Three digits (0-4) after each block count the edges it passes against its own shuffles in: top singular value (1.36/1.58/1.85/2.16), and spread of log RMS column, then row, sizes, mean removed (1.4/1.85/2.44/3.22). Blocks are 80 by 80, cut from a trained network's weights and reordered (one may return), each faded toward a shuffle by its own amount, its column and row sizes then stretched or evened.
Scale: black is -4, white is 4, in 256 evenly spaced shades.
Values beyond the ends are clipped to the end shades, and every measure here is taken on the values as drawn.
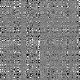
3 4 3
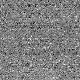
1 0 1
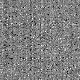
2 0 2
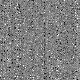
0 2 0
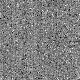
0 0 0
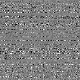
2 1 4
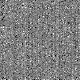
1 1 1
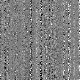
2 4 0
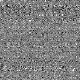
2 1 3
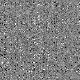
0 2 2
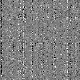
3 3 1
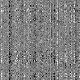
4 3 2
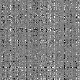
3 3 3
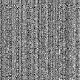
4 2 1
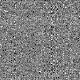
0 2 0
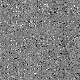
0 0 2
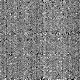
2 1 2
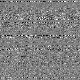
1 0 4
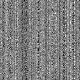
4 3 0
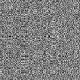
4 0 2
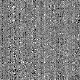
2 3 1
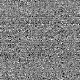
1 1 1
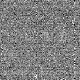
2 2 0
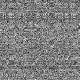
3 0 0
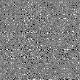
0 2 3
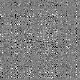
1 3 3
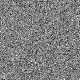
0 1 0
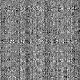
4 0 3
